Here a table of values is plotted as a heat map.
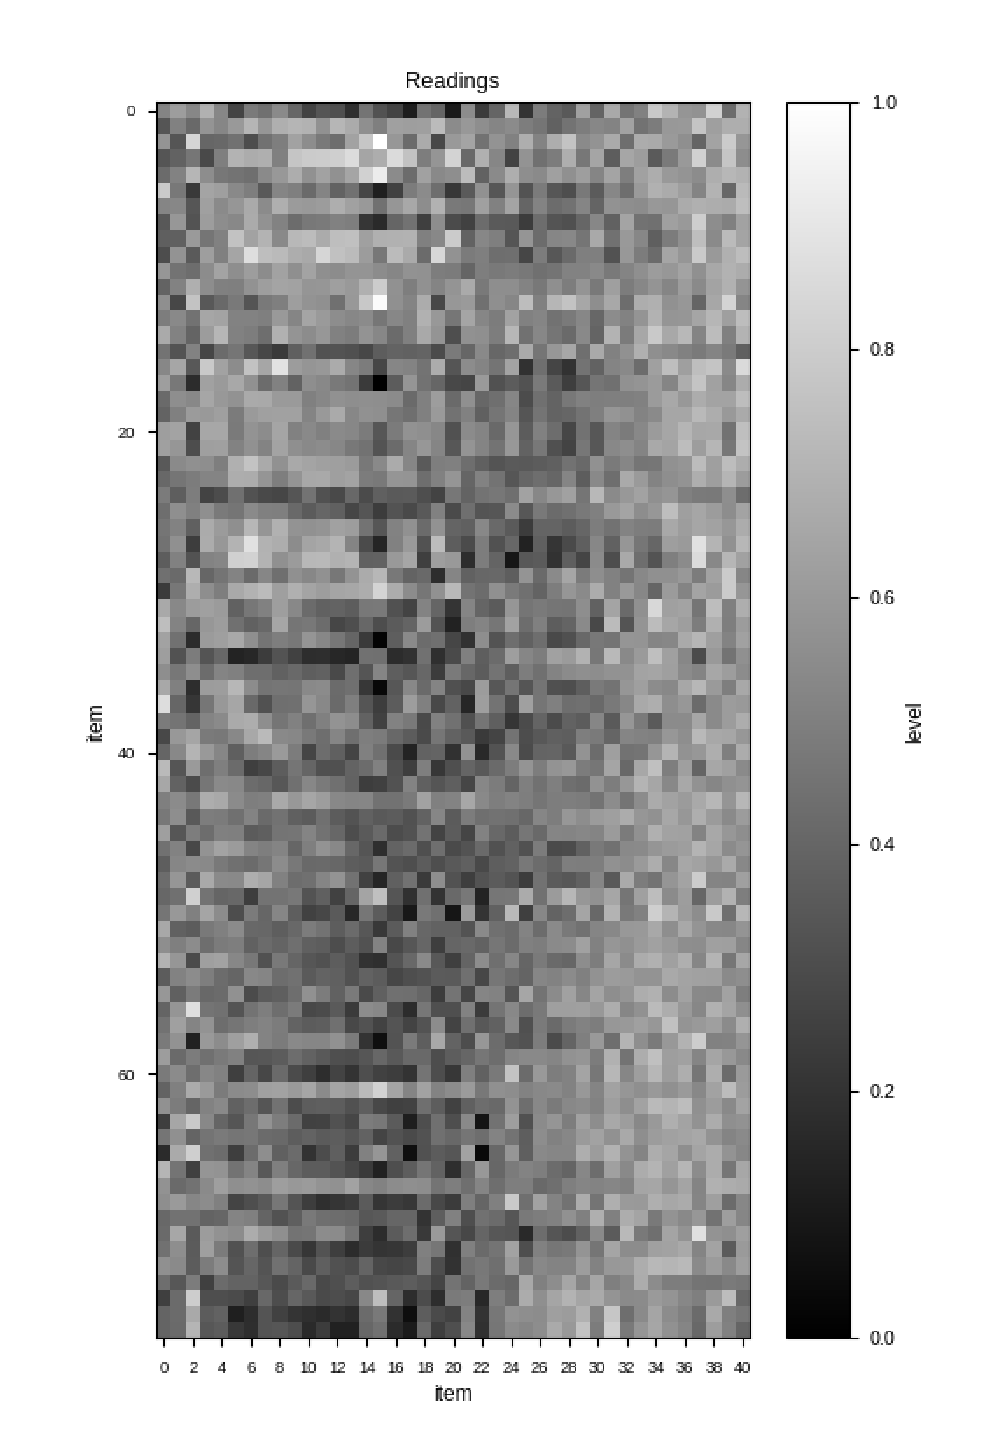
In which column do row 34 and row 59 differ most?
5
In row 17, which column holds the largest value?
37
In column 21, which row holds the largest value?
4
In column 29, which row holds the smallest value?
28
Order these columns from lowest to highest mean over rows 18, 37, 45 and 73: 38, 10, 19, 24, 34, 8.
19, 24, 8, 10, 38, 34
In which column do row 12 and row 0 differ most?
15
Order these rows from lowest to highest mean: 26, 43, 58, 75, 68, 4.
75, 68, 58, 26, 43, 4
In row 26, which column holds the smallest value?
25
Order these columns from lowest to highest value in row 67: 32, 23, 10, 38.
23, 32, 10, 38
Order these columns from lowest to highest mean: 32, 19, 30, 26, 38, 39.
19, 26, 30, 32, 39, 38
